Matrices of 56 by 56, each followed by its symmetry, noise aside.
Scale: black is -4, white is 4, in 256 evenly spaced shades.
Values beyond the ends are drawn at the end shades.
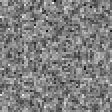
mirrored top to bottom.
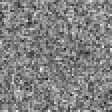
no symmetry.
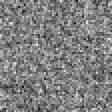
antisymmetric.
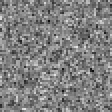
same after a half turn.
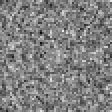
mirrored top to bottom.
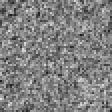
symmetric.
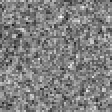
no symmetry.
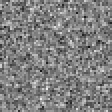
antisymmetric.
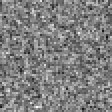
antisymmetric.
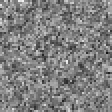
symmetric.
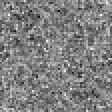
same after a half turn.
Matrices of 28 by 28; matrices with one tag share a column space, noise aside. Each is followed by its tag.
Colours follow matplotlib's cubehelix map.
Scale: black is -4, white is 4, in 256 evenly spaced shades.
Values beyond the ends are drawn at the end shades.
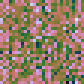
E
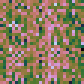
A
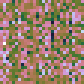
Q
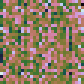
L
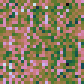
L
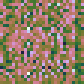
L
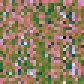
Q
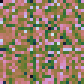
A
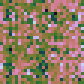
Q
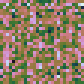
L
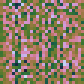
L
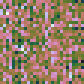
A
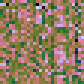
L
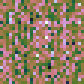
Q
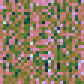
Q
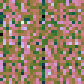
Q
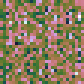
Q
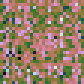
E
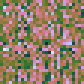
A
